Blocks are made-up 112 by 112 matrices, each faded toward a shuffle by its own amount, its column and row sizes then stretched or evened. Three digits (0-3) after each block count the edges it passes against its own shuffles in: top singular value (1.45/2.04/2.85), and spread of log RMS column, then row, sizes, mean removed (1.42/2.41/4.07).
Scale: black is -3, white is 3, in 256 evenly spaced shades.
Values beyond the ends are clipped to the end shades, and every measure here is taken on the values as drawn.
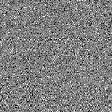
2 0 1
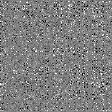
0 2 2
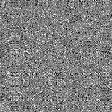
2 0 1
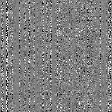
1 3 1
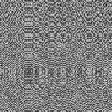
3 1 1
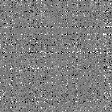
1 2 2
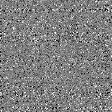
1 1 2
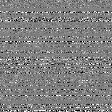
1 0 3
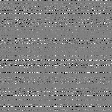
2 1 3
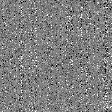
0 2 0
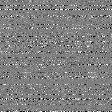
1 0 3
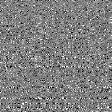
2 0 2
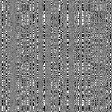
3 3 1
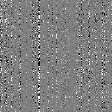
2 3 1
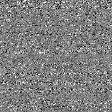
0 0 2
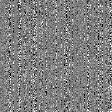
0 3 0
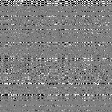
3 1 3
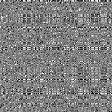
3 0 2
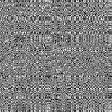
3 1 2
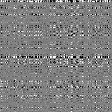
3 2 3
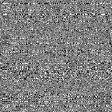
2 0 2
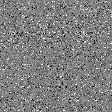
0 0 2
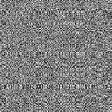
3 1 2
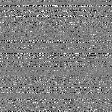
1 0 3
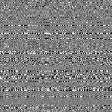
3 0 3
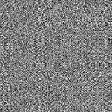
2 1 1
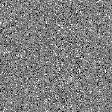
1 2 0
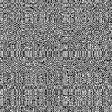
3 1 0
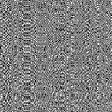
3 2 0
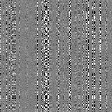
3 3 1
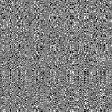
3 2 0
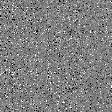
0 1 1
